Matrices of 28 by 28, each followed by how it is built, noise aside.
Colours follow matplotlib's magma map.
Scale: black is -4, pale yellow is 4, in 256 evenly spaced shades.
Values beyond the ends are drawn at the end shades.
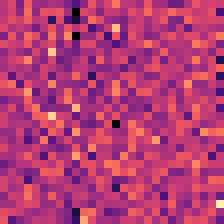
uneven columns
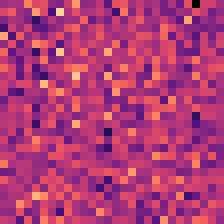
uneven columns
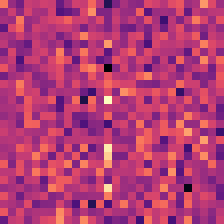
uneven columns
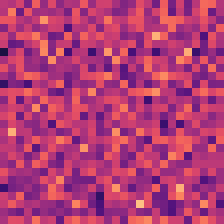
repeating columns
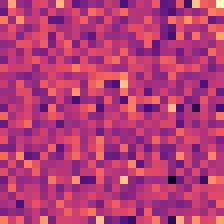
low rank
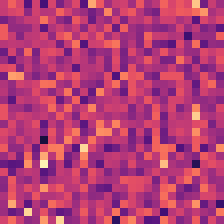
low rank
